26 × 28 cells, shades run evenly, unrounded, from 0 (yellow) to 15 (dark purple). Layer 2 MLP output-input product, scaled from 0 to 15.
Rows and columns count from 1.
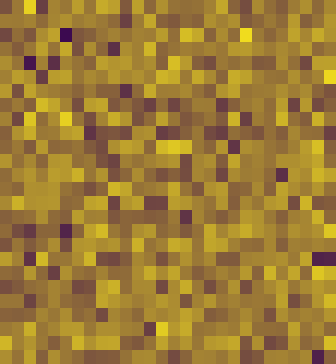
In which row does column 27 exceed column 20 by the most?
26
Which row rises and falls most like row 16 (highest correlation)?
13
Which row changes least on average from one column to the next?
23
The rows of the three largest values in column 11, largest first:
7, 2, 10
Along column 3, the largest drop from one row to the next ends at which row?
6
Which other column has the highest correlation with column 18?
8
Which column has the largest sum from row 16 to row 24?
3
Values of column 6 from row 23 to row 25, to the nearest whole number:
6 5 7
